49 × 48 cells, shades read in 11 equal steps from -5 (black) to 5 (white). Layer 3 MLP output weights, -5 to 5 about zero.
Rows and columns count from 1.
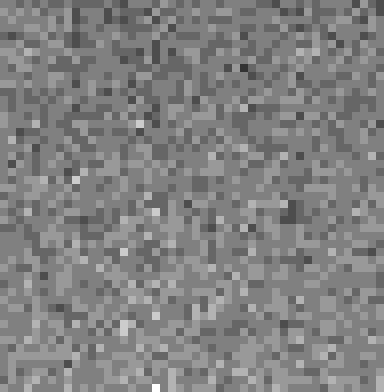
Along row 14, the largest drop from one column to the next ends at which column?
32
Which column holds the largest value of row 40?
20
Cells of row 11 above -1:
35
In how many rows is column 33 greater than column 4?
14
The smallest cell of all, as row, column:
9, 31
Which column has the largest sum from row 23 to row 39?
16
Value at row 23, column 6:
2
